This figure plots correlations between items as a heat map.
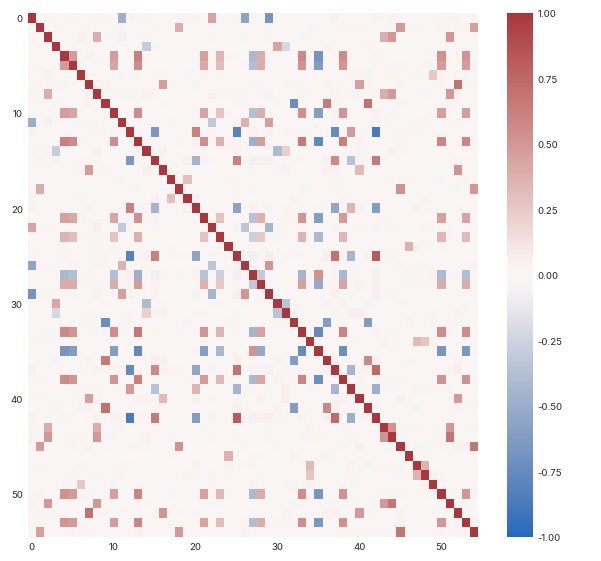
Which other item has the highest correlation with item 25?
42
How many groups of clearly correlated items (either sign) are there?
12
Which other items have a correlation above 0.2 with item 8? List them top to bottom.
2, 43, 44, 51
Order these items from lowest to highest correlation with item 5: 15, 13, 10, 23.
15, 23, 10, 13
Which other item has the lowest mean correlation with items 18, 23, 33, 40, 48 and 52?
35
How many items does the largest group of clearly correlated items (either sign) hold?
13
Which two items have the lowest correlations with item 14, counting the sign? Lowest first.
30, 3
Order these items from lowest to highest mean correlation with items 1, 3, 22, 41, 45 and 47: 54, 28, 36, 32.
32, 28, 36, 54
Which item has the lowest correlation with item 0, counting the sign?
29
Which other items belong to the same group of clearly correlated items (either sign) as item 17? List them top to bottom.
19
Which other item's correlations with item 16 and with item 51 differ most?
44
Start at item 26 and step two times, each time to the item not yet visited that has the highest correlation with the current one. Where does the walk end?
11
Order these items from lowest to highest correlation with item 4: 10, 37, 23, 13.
37, 23, 10, 13
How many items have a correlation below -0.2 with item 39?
4
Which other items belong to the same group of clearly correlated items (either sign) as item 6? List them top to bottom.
49
